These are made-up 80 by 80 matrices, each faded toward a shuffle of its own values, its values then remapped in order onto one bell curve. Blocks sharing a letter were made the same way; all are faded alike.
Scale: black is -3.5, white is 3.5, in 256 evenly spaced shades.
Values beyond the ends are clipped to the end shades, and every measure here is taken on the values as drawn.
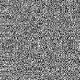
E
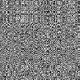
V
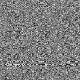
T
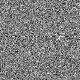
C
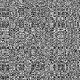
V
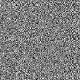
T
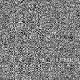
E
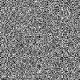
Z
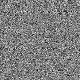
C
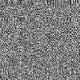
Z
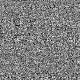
C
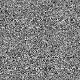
C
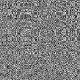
V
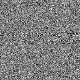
C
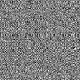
V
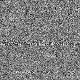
C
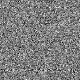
C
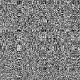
Z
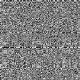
T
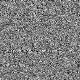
C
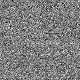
C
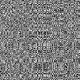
V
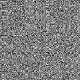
T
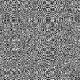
V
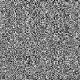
E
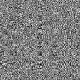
E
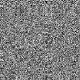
E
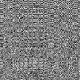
V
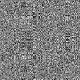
E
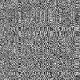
V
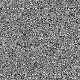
C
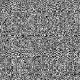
T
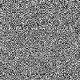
T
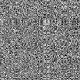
E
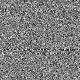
C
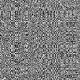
V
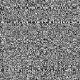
T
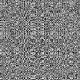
V
